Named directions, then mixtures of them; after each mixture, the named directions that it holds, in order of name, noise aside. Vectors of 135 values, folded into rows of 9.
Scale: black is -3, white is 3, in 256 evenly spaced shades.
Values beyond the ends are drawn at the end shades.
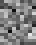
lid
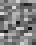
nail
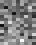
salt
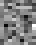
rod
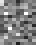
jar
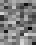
nail, salt.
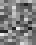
lid, nail.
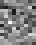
lid, salt.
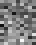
salt.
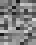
nail, salt.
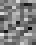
nail.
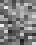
nail, salt.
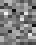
jar, lid.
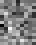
jar, salt.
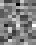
lid, rod.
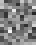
lid.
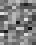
nail.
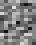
nail.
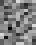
jar, nail.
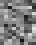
lid, rod.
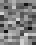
nail, salt.
